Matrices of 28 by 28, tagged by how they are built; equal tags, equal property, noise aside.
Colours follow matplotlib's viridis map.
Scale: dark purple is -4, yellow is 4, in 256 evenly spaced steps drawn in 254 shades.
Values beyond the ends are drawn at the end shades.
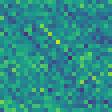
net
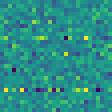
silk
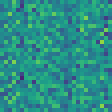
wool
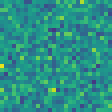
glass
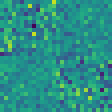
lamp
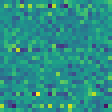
silk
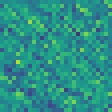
net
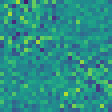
lamp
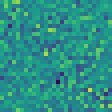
lamp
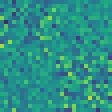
lamp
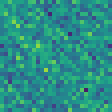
net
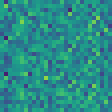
wool
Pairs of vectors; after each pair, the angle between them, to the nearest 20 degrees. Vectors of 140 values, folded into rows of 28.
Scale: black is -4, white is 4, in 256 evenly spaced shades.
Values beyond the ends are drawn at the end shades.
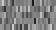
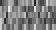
100 degrees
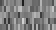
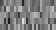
20 degrees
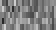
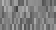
100 degrees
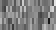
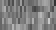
140 degrees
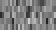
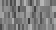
140 degrees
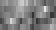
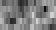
160 degrees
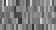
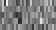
20 degrees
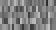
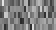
100 degrees
